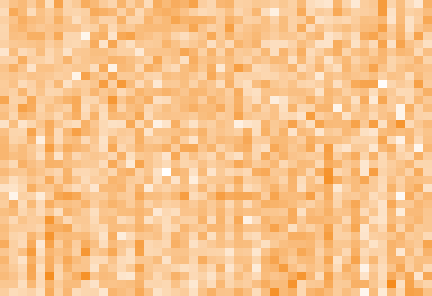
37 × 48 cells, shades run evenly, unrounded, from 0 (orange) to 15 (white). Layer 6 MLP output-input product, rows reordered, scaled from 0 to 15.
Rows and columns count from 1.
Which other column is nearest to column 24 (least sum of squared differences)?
26
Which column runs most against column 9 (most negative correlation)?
42
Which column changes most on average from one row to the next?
13
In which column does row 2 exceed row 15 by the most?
35
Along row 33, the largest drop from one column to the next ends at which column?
4
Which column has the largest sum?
5
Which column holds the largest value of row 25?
45
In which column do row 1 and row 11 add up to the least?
14
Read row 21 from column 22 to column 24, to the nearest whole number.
9 7 9
